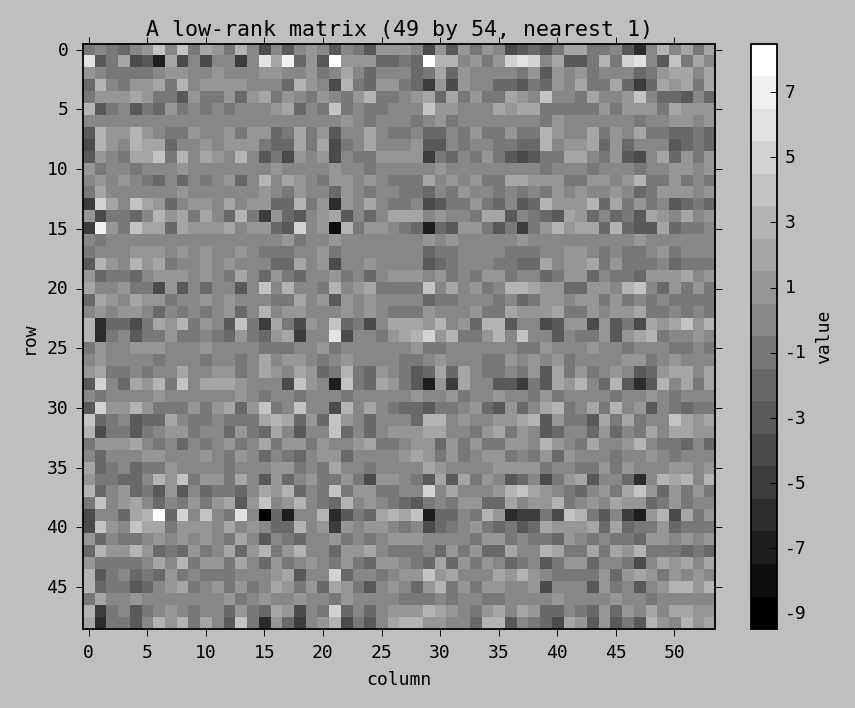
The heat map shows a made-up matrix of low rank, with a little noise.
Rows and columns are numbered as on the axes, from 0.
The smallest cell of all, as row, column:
39, 15
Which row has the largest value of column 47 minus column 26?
1
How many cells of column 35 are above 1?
8
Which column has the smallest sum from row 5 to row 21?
21
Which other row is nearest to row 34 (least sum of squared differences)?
29
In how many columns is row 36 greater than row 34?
23
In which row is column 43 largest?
13
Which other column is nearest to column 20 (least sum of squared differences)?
5
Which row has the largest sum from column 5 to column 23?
28
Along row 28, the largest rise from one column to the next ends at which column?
22
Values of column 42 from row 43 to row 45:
1 -1 0
